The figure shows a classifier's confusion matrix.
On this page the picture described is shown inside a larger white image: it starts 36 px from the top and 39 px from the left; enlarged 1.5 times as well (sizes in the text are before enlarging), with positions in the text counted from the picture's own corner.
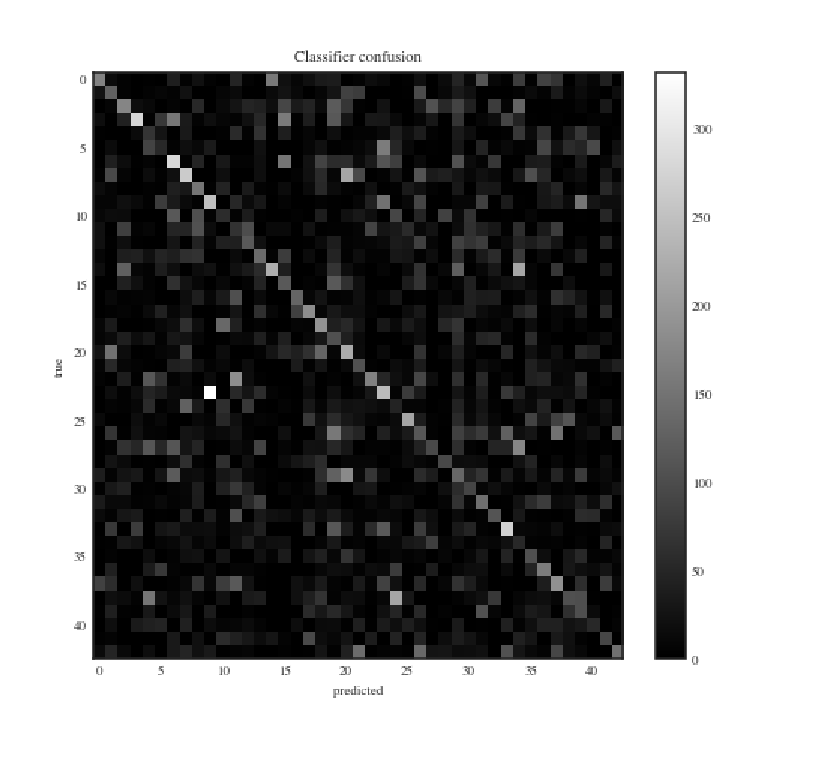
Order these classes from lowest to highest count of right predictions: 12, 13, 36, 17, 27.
27, 12, 13, 36, 17
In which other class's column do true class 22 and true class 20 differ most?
11
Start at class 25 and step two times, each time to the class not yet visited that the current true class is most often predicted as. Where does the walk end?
24
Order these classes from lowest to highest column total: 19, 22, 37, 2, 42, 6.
42, 22, 2, 37, 6, 19
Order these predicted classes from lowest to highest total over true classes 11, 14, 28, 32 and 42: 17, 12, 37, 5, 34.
5, 17, 12, 37, 34
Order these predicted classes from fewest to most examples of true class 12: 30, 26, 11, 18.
18, 11, 30, 26
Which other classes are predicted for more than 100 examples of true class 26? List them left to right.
19, 33, 37, 42
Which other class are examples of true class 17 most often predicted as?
16
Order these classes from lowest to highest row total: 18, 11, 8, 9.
8, 18, 11, 9
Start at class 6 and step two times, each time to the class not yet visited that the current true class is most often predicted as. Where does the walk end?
19
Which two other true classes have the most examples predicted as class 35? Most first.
7, 25
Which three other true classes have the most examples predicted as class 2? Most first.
14, 11, 27
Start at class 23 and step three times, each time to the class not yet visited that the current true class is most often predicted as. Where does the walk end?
31
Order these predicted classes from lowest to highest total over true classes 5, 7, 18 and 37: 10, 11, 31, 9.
9, 31, 11, 10
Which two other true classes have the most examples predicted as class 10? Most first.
18, 37
